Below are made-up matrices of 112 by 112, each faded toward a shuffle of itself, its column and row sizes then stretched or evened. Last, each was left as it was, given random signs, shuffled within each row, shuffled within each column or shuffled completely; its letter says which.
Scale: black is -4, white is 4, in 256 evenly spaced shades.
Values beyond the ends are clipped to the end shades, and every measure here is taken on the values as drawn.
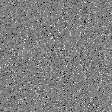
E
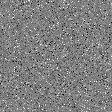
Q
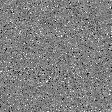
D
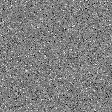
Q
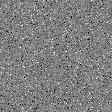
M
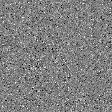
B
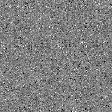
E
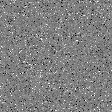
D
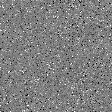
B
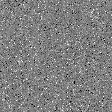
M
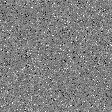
Q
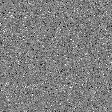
D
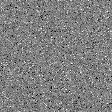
D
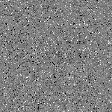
E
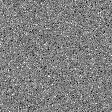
Q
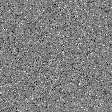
Q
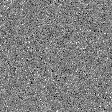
D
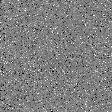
B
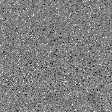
E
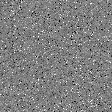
M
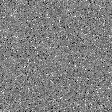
D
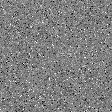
Q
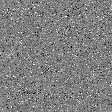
D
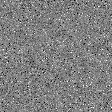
D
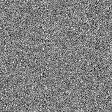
M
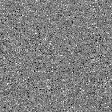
E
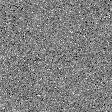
Q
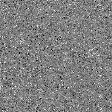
B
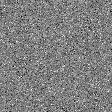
Q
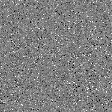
E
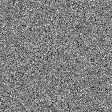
Q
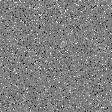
D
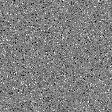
B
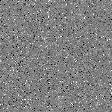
E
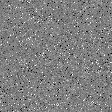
D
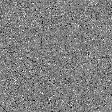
B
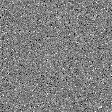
M
